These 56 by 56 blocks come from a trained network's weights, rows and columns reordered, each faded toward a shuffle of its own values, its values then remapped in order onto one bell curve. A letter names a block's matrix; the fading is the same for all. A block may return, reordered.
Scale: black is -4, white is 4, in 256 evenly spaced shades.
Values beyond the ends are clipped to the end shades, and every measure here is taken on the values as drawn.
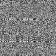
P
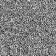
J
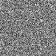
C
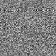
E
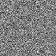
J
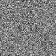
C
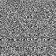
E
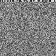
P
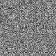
P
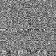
E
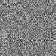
E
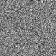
J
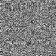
E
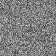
C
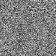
C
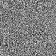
C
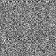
P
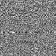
P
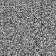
E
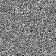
C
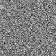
J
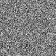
C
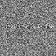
E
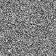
C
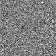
J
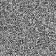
C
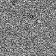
C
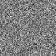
J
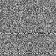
P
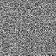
E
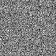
C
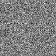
P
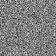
J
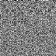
E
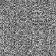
E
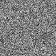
C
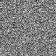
C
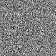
C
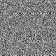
P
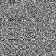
E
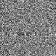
E
